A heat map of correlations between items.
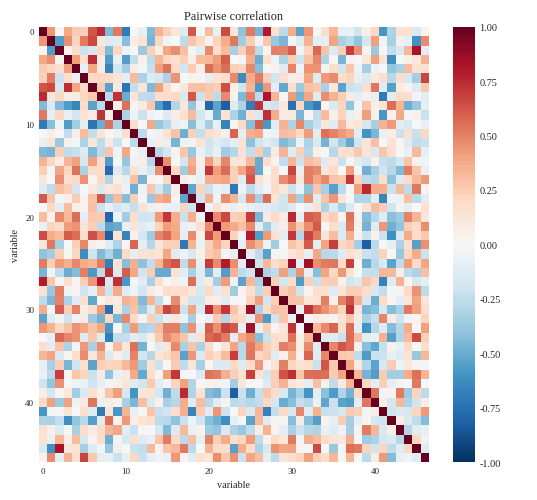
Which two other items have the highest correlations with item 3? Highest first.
6, 22
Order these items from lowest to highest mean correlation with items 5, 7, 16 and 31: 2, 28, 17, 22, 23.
17, 28, 2, 22, 23
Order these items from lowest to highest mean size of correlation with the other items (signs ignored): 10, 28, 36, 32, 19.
19, 28, 36, 10, 32
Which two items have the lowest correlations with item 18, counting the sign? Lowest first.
41, 17
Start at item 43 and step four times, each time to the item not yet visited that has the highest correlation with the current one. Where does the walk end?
2
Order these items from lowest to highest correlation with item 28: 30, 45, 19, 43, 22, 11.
19, 11, 43, 22, 30, 45
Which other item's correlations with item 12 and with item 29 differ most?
37
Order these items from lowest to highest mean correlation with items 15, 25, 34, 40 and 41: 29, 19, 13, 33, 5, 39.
39, 13, 19, 29, 5, 33
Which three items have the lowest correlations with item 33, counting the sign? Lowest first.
8, 42, 26
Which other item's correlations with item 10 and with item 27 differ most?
0
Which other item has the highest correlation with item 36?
34
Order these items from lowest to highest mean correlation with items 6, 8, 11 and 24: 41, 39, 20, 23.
39, 20, 41, 23
